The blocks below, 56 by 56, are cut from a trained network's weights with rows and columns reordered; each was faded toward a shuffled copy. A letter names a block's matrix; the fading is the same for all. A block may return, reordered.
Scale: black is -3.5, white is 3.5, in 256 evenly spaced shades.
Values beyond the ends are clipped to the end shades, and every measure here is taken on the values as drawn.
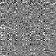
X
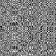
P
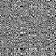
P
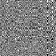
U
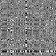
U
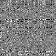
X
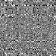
X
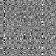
U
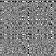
U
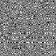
X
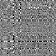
U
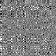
X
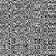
P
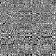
X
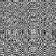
P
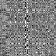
U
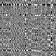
U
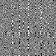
U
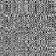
P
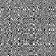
X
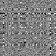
U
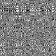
X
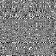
X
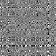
U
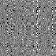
U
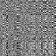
P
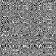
P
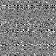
X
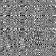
X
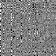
U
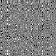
U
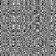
P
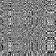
P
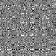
X
